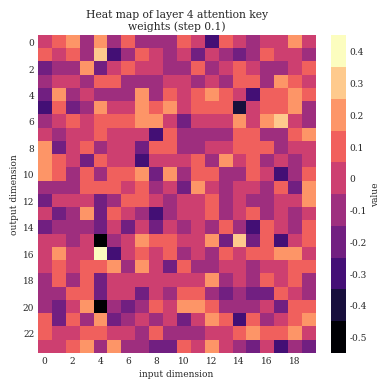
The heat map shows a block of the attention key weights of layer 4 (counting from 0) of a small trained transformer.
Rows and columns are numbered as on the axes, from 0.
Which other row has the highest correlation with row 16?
1
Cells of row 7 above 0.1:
1
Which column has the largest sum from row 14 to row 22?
18
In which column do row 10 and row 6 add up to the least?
10
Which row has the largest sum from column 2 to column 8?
6
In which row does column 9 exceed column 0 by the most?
5
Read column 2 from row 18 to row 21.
-0.1 0.1 0 0.1
